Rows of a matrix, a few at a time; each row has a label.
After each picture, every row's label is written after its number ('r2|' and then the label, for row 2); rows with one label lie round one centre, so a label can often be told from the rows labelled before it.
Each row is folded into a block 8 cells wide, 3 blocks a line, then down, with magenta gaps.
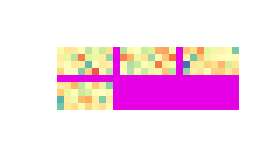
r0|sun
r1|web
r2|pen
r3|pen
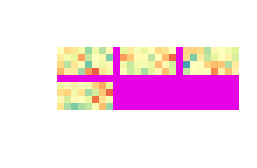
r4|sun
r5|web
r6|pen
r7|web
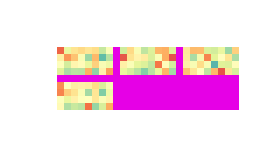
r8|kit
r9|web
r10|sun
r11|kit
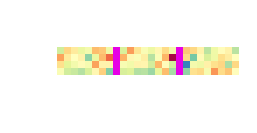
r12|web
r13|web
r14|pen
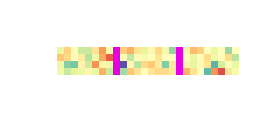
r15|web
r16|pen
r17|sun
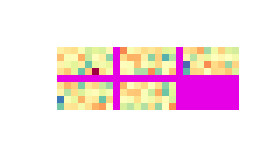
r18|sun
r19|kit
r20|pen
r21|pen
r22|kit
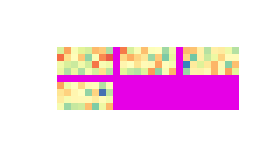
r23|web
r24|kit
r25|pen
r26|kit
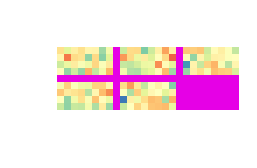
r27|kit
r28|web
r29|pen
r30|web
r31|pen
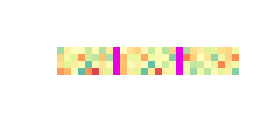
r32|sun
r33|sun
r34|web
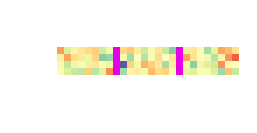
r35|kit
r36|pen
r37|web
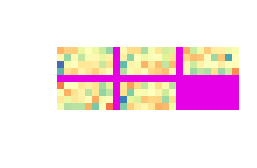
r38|pen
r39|pen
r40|kit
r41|kit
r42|pen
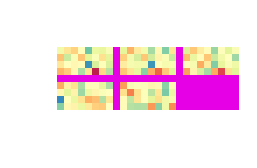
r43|sun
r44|sun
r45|sun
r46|pen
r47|kit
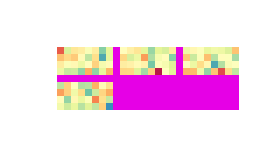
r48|kit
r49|sun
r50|sun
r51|web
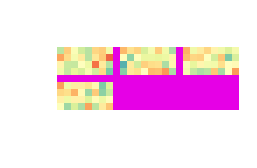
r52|web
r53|pen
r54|kit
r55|kit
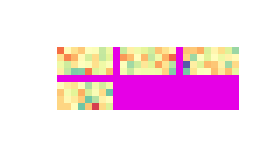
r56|kit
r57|web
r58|pen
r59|sun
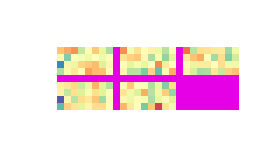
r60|pen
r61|kit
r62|kit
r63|pen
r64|sun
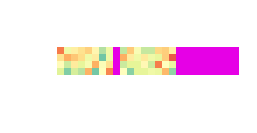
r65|kit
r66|web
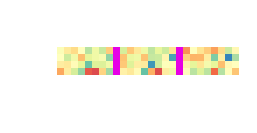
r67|sun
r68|sun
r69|kit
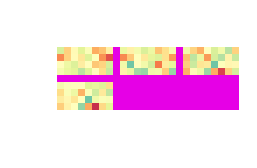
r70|web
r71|web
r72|sun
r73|sun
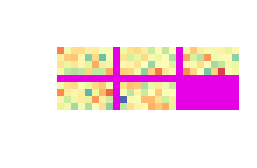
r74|kit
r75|sun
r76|sun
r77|web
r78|pen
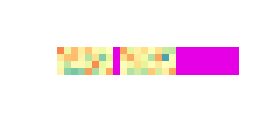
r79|kit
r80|kit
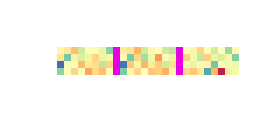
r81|pen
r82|pen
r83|sun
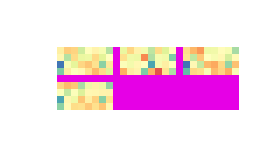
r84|pen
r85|sun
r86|pen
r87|pen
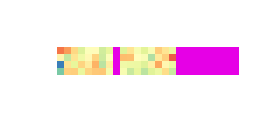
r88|pen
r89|web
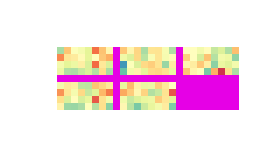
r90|web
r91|pen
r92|sun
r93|web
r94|web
